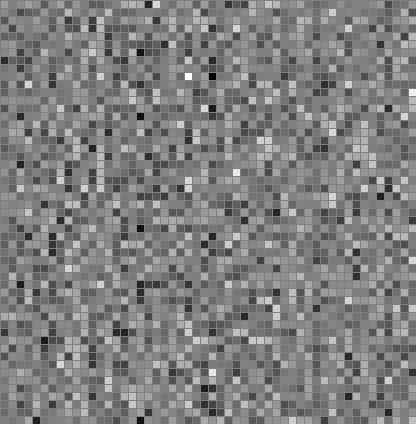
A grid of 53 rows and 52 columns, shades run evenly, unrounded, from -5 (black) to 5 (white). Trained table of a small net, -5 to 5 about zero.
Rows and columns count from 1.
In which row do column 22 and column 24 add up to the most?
10
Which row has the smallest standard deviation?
9
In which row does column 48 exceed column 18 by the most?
53
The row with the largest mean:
3
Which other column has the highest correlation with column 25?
42
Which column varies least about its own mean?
40
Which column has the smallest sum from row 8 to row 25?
27
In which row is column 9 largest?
34
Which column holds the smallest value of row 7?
18
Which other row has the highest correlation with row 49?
51
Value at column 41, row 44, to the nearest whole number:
-1
